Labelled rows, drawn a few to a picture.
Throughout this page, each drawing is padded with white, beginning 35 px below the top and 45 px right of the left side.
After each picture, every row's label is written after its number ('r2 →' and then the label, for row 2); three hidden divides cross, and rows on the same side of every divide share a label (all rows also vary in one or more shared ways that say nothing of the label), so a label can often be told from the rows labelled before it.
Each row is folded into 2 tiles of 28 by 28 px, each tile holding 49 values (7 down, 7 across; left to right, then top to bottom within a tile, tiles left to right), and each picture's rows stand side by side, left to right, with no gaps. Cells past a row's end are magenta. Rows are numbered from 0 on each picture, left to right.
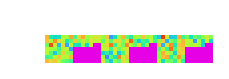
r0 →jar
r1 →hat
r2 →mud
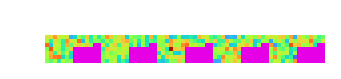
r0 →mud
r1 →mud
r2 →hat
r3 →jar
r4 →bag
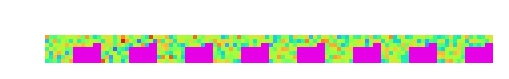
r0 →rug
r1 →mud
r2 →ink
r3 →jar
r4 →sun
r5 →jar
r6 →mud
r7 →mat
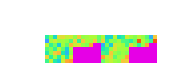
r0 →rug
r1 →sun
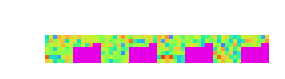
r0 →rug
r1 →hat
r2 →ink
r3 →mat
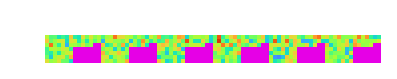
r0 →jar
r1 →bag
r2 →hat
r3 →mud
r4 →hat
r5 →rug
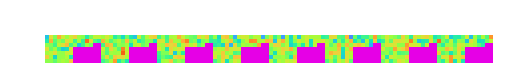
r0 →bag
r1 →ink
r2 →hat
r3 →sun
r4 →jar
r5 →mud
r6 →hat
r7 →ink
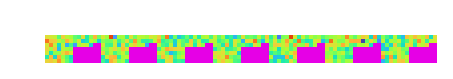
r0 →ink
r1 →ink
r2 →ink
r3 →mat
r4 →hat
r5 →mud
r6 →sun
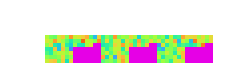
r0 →sun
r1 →rug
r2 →sun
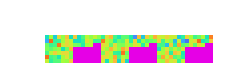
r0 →bag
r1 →ink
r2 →mat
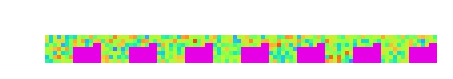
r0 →jar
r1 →bag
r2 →sun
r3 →sun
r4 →hat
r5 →ink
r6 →hat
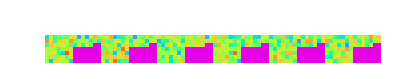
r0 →ink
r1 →ink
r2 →rug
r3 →ink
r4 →mat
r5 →jar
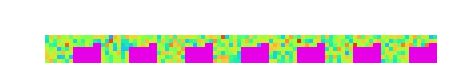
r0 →bag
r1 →sun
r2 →bag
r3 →ink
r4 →hat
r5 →rug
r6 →rug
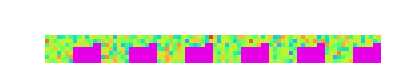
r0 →ink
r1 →ink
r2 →mat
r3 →sun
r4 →sun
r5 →bag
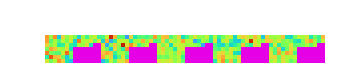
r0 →ink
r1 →bag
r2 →mud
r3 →sun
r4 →mat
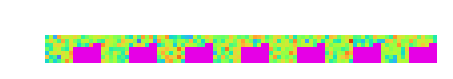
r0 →rug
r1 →mud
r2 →ink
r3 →hat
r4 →mud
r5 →mud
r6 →rug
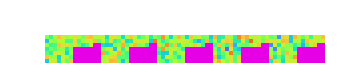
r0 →rug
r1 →mat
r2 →hat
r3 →sun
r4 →sun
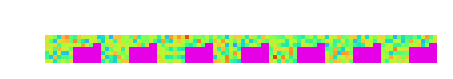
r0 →hat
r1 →rug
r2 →bag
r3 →ink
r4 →ink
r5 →mat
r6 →jar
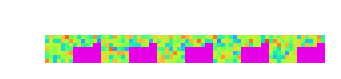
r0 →mud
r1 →mat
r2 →mat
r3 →sun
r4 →hat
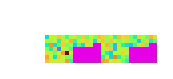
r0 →mat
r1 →ink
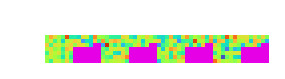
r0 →mud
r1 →jar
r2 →sun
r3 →bag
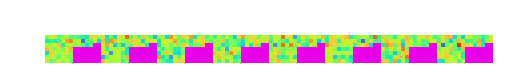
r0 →mud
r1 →jar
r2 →rug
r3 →mat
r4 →bag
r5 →mud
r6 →jar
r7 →bag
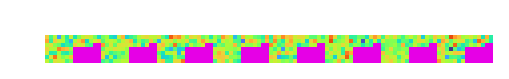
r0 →jar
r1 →hat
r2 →rug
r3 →mat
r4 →bag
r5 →mud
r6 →mat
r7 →bag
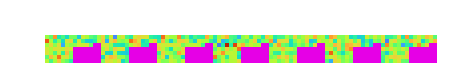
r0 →ink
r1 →jar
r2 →mud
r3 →bag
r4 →jar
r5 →mud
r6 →jar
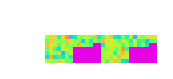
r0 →mud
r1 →ink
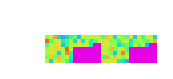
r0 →ink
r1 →ink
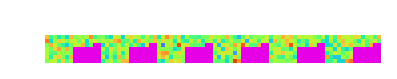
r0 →jar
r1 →sun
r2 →bag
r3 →rug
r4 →bag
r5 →rug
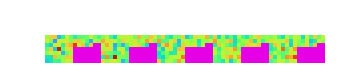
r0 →hat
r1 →ink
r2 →jar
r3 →jar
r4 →jar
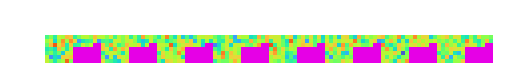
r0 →hat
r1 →hat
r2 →mud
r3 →sun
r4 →mud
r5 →hat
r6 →rug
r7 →hat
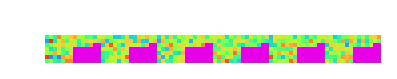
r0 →rug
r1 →jar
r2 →rug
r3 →ink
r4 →bag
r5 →jar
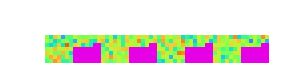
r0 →mat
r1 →jar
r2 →mud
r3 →mud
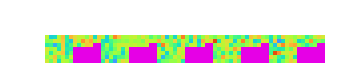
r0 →sun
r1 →rug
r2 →jar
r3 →jar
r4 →bag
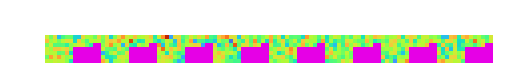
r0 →ink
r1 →hat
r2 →mud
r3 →bag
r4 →ink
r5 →bag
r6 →rug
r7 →sun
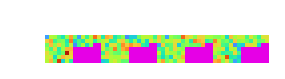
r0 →ink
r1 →mud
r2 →sun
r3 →ink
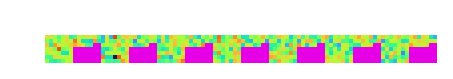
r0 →hat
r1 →rug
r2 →rug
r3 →mud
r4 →mat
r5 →sun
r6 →rug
